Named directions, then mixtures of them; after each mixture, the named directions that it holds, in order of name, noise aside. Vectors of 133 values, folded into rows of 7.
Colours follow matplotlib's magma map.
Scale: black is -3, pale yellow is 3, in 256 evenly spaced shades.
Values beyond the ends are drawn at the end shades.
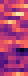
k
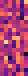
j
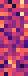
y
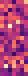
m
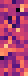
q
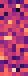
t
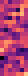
k, q.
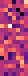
j, m, q.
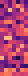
j, m, t.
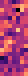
k, q, t.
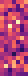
m.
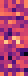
j, k.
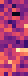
k, y.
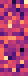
j, m, t.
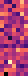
y.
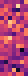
j, k, t.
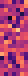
j, q.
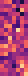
q, y.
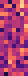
y.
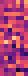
j, k.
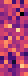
j, q, y.
